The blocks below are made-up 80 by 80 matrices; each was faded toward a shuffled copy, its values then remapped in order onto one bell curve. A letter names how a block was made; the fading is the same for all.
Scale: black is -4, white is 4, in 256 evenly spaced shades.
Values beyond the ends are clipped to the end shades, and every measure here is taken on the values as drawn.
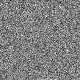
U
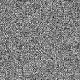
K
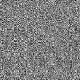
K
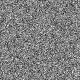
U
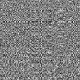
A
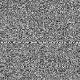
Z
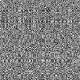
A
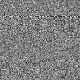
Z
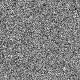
U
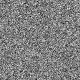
U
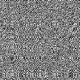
A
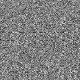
Z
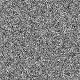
U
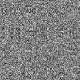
K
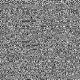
Z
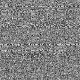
Z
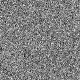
U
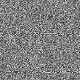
Z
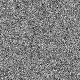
U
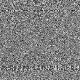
Z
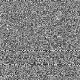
Z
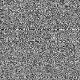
Z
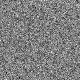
U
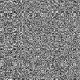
A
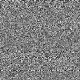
Z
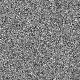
U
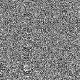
K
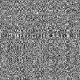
A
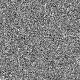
U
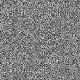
K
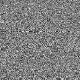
Z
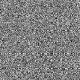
Z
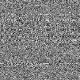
Z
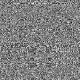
Z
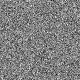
U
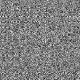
Z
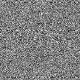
Z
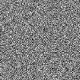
K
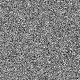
U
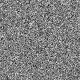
U
